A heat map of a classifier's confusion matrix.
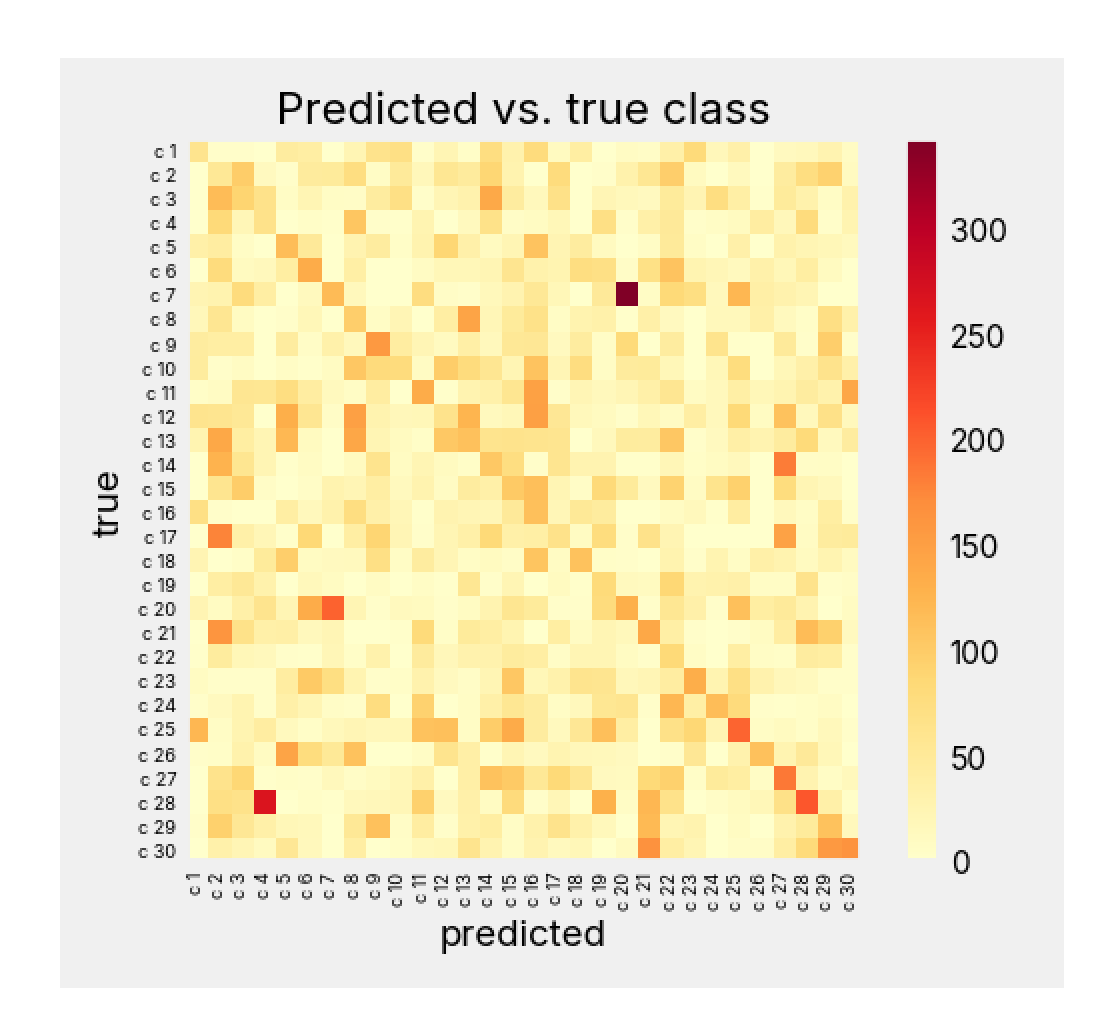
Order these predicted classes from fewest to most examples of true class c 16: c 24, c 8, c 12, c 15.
c 24, c 12, c 15, c 8
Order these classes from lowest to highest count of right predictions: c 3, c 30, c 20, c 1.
c 1, c 3, c 20, c 30
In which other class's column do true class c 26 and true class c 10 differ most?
c 5
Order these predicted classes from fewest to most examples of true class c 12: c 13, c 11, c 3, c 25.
c 11, c 3, c 25, c 13
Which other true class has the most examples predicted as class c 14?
c 3
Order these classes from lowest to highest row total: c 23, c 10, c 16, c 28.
c 16, c 23, c 10, c 28
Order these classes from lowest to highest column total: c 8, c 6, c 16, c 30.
c 30, c 6, c 8, c 16
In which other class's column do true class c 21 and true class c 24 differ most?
c 2
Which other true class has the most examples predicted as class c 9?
c 29
